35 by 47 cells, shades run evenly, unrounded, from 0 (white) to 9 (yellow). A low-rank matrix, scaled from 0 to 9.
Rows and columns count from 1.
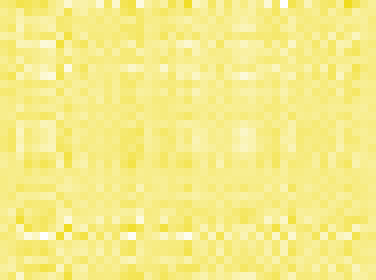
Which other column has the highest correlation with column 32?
30
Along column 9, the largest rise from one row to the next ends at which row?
29
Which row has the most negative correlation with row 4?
27
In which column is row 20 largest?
9
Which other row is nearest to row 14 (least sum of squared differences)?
8
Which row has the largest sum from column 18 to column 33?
34
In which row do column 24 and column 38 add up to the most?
1
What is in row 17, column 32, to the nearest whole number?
3
